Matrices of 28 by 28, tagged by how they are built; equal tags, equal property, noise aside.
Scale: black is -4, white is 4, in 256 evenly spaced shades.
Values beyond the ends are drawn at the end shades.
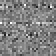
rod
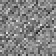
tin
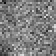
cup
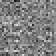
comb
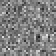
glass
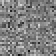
glass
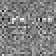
glass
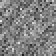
tin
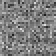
comb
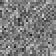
tin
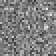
comb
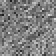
tin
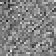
tin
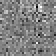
glass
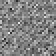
tin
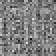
comb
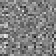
glass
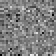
rod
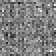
comb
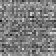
comb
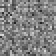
comb
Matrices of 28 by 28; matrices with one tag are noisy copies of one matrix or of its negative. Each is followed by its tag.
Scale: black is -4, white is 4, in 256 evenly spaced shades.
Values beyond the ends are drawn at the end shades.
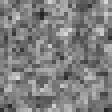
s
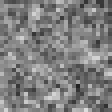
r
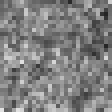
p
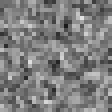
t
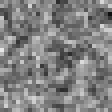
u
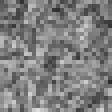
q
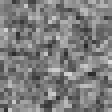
t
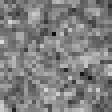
r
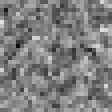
u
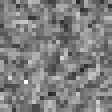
t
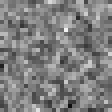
t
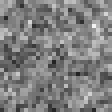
p
